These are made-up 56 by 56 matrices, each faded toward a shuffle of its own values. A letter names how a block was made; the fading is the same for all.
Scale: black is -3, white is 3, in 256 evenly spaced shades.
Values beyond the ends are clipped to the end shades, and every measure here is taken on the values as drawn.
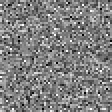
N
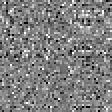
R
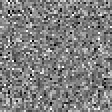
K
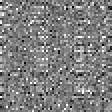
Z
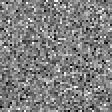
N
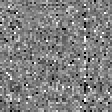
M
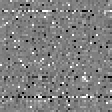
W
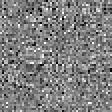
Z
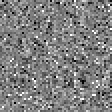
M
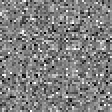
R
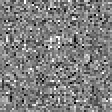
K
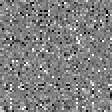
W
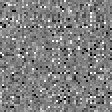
R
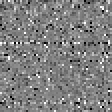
W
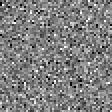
N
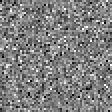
N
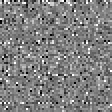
R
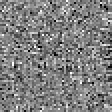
K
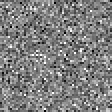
N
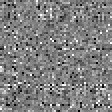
R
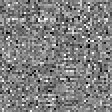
M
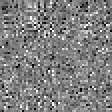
Z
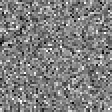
N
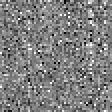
M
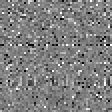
W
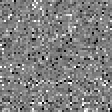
W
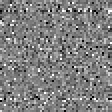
R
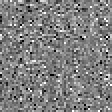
M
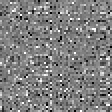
Z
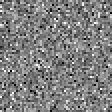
N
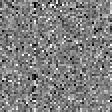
M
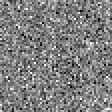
N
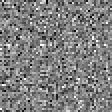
K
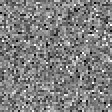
N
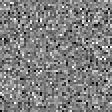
M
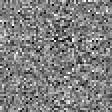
K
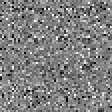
R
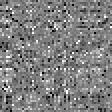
Z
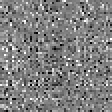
Z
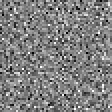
K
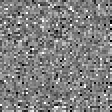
M
